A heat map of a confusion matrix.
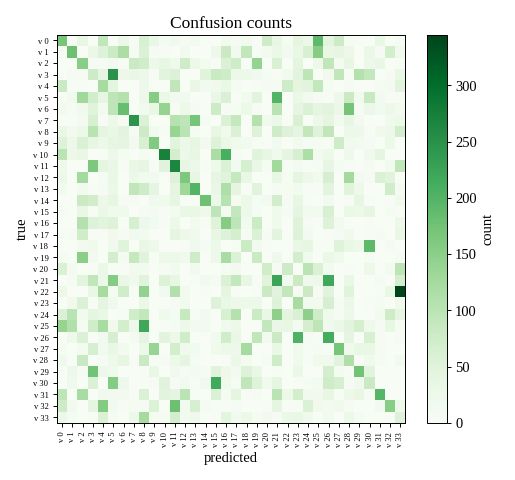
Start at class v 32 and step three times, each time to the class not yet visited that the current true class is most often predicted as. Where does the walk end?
v 5
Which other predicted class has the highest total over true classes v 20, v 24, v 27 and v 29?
v 3
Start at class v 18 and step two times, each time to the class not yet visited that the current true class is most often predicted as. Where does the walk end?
v 15
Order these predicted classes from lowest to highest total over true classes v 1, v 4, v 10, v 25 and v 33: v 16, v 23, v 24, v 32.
v 32, v 23, v 24, v 16
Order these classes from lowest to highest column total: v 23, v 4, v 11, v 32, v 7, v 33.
v 32, v 7, v 33, v 4, v 23, v 11
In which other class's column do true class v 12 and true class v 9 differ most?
v 28
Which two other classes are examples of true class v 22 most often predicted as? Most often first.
v 33, v 8
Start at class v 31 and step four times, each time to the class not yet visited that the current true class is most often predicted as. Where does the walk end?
v 17
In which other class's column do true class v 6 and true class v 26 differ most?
v 23
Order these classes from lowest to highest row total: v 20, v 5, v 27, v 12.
v 20, v 27, v 12, v 5
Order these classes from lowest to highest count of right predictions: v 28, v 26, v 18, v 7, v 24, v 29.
v 18, v 28, v 24, v 29, v 26, v 7
